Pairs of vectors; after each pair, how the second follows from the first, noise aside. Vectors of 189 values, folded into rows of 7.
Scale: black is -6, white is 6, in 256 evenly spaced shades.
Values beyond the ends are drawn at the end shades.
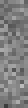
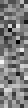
wrapped around, negated, scaled up.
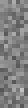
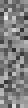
reversed, scaled up.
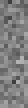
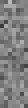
wrapped around.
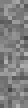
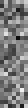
wrapped around, negated, scaled up.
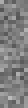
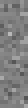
reversed, partly zeroed.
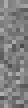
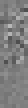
reversed, partly zeroed.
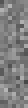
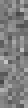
wrapped around.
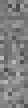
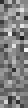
reversed, scaled up.
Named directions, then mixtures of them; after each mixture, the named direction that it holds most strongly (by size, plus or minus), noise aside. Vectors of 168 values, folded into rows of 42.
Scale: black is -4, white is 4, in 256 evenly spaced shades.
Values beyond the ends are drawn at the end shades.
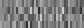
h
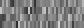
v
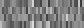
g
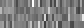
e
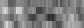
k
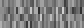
h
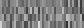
h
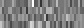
g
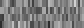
g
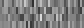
h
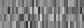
h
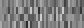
h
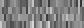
g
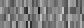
h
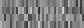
h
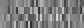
h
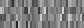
v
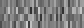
h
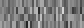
h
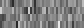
v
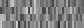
v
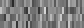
v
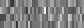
v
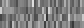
e
